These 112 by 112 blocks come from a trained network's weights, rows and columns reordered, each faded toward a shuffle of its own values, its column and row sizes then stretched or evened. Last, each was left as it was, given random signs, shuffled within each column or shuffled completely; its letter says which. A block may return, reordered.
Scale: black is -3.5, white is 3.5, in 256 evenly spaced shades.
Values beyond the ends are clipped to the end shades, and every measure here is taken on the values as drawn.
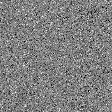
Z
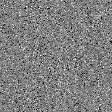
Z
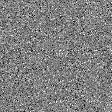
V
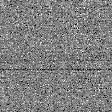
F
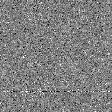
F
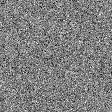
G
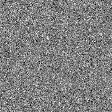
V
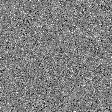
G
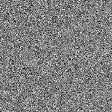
F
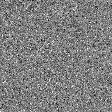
Z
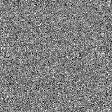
F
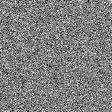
V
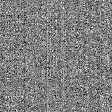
F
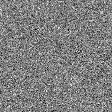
V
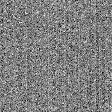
Z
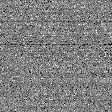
F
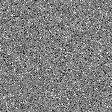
G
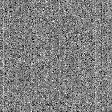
F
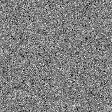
Z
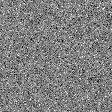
G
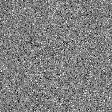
V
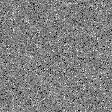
Z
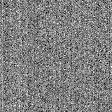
Z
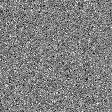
G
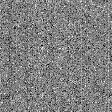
F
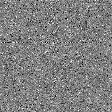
V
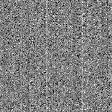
F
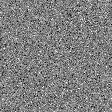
G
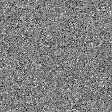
V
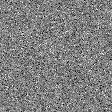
G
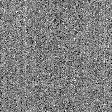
Z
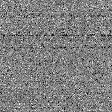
F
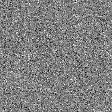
V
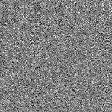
F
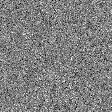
Z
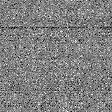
F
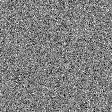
G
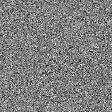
V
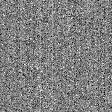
Z
